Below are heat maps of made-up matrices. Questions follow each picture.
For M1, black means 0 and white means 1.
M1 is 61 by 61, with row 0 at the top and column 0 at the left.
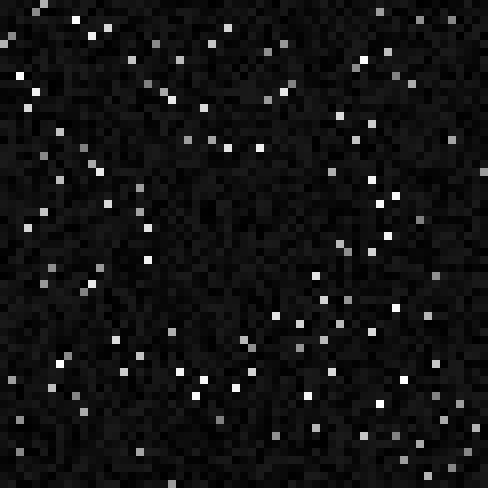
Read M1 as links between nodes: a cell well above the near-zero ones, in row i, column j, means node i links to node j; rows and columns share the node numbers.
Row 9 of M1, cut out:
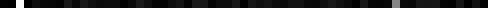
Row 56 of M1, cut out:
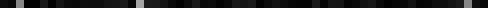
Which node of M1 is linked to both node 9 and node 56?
node 2
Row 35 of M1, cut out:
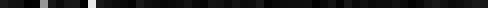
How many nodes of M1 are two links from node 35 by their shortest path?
5
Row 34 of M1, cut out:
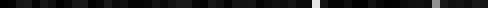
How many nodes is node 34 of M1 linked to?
2
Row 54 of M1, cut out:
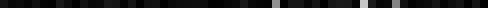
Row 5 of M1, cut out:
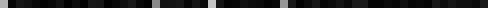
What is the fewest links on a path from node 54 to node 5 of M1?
7
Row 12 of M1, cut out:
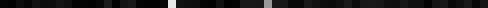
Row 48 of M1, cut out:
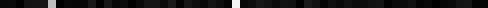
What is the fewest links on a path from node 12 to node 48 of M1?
3
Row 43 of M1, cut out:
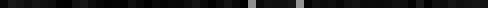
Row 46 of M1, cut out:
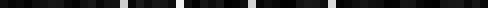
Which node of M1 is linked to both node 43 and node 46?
node 31
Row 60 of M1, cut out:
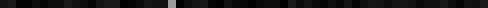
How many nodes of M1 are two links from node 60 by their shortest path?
2
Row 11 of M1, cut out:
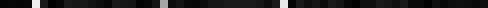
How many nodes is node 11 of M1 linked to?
3
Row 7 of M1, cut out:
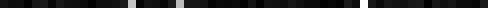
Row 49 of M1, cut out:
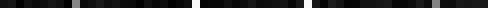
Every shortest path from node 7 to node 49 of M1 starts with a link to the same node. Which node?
node 45
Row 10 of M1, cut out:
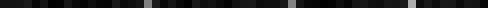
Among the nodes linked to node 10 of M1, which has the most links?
node 18
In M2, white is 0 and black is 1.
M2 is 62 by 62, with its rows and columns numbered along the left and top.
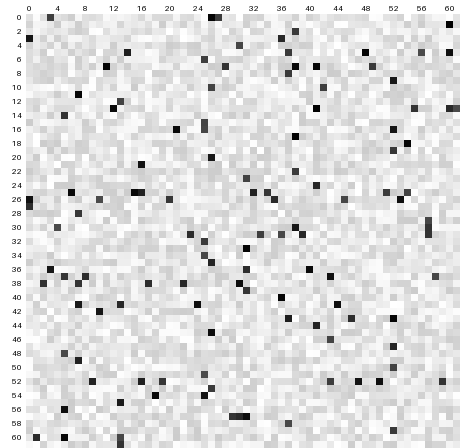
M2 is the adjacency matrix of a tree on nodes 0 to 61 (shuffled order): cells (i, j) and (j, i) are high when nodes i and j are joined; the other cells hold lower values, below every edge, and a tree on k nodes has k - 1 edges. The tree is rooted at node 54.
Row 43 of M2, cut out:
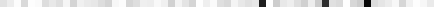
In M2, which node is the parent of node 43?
52
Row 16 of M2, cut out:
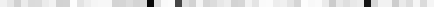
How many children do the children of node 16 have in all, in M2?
6
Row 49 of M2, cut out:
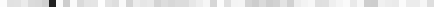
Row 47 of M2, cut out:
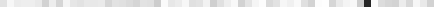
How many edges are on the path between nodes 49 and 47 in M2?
9
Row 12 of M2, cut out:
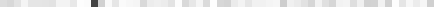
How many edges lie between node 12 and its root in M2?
9
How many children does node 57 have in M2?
2
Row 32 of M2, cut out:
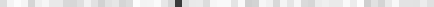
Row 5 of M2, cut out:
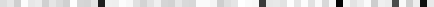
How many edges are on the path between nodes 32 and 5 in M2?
6
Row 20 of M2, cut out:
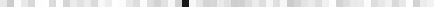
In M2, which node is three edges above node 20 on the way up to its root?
3
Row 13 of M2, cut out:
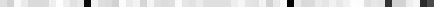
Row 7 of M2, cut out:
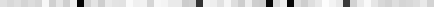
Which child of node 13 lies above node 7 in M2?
41
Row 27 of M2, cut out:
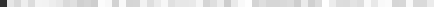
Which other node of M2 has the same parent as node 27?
26
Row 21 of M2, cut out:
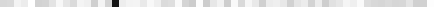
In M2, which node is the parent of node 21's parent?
25
